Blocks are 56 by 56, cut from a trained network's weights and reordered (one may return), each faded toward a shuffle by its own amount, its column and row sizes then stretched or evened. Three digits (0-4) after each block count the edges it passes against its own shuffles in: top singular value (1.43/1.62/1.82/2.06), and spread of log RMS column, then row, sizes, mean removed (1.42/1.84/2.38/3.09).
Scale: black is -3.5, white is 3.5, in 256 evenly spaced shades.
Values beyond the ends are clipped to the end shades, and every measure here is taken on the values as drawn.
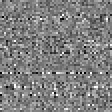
1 0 3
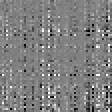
4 4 4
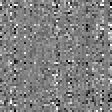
0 4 2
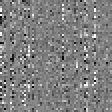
0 4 1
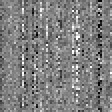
3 4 0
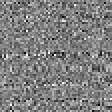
3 1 3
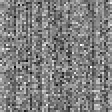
3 0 0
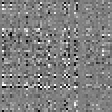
4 4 3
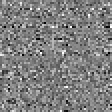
0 1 3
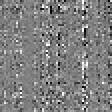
1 4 2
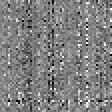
1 4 1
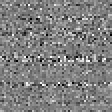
0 1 4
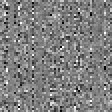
0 4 0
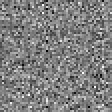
0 2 0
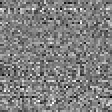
3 0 3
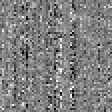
1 4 0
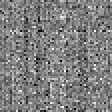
1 1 2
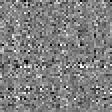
1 2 3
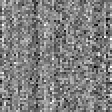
2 1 0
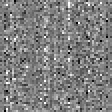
0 3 0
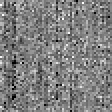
2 2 0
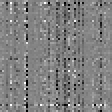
4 4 2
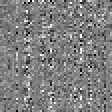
0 4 1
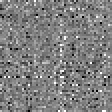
0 2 3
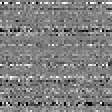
4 1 4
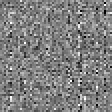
2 3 0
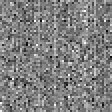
1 0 1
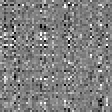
4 4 2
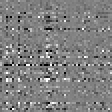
3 3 4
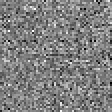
1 1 1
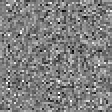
0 2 1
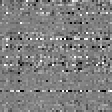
1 1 4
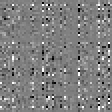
2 4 3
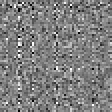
3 3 1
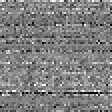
3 0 4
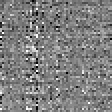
1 3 0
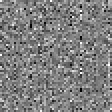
0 3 0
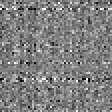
1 0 3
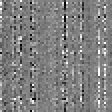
3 4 1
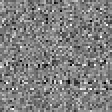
1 1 2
